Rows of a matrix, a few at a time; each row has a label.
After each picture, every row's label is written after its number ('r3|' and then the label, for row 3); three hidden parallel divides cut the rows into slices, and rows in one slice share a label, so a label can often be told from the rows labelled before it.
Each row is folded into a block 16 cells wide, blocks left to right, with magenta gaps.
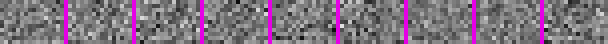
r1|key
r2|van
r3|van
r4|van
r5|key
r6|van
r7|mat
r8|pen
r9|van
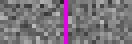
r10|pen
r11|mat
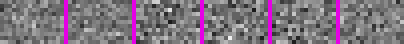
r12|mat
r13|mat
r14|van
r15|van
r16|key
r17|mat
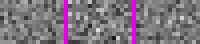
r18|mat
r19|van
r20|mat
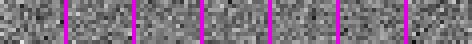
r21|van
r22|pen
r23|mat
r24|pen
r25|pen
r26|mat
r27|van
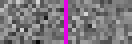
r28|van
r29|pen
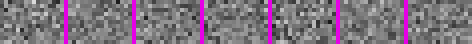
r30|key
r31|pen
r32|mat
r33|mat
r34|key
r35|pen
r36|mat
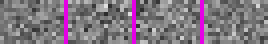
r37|mat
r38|van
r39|key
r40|pen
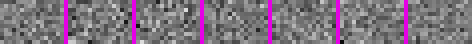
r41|mat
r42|key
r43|key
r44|mat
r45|mat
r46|pen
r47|pen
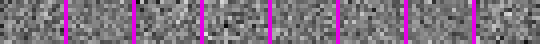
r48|key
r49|pen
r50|key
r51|van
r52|pen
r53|mat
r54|pen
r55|key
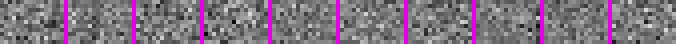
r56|key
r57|mat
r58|van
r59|key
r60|pen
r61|pen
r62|van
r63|mat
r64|mat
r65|van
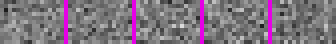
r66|mat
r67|pen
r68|van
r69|pen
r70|pen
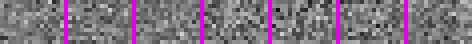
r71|mat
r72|pen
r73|mat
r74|key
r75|key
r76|key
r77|pen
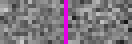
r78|pen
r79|key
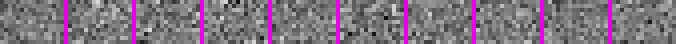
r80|mat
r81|key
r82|van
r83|van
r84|mat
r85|van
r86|mat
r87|mat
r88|mat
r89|pen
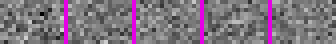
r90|van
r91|pen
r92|pen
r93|mat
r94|pen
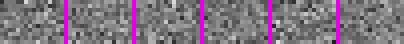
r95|key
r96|pen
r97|pen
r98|pen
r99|key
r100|mat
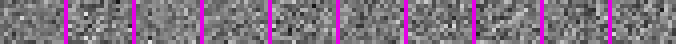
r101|pen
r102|van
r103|mat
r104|mat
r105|van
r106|pen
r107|van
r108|key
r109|van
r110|van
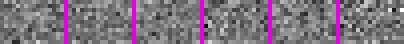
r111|mat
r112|mat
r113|pen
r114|key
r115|pen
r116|key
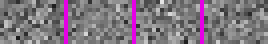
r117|key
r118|mat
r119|key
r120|pen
